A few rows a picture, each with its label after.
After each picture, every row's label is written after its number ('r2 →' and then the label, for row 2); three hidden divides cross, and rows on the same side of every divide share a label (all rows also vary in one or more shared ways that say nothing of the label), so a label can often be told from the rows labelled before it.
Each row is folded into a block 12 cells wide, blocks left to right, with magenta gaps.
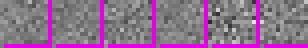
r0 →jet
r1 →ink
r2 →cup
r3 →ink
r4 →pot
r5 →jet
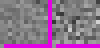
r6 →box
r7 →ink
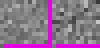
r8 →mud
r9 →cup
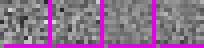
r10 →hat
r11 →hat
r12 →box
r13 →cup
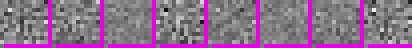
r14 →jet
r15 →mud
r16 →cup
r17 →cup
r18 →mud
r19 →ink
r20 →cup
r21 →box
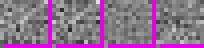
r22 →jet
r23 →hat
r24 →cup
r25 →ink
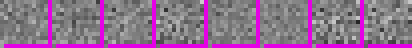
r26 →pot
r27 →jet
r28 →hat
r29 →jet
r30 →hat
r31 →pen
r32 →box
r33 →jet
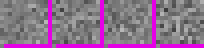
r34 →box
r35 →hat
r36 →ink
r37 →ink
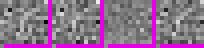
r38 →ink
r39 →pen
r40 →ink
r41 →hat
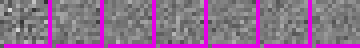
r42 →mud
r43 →cup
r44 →cup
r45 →ink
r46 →ink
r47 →ink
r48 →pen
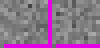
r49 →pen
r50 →jet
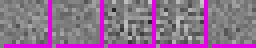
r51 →box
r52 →hat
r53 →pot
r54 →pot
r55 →mud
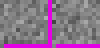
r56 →jet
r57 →pot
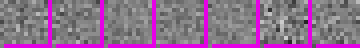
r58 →pen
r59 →box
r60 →pot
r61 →jet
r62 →box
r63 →jet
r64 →jet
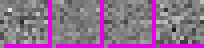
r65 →pen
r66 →ink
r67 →cup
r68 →jet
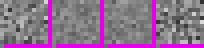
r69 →jet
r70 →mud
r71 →cup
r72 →pen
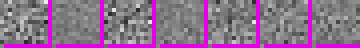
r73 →pen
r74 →pot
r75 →cup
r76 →pot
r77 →jet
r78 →ink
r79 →mud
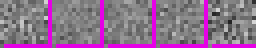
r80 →box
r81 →mud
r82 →pot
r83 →ink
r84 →pot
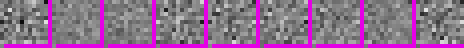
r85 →cup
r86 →box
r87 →pot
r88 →ink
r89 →box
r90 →pen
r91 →hat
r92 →pot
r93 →box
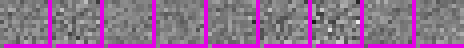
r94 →hat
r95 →mud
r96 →jet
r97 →hat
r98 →pot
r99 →pot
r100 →pot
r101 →mud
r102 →hat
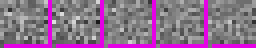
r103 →cup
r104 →mud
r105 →mud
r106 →pot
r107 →box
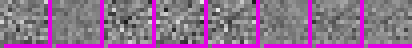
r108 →mud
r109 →ink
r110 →ink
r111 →jet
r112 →cup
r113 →ink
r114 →pot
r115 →pen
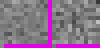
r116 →cup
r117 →jet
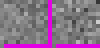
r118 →jet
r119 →mud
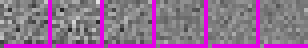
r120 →jet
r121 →pot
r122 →hat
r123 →jet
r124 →pen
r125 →ink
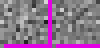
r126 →jet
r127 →cup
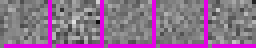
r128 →hat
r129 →box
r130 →hat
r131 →mud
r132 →cup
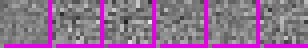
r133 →pot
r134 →hat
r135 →mud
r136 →pen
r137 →hat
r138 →pot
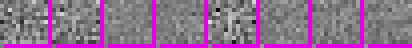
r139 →pen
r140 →cup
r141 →mud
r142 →box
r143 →ink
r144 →pot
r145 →pot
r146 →pot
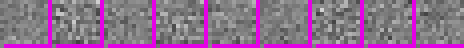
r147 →pot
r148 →cup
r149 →pen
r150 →mud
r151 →cup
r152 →cup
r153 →mud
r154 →box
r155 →hat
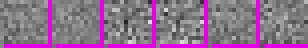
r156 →cup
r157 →mud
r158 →jet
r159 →box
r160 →cup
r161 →jet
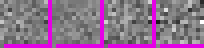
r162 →jet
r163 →ink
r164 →jet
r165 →cup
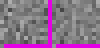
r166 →cup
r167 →pot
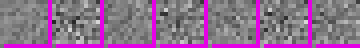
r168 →box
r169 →ink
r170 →pot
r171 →box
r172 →ink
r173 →ink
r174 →pot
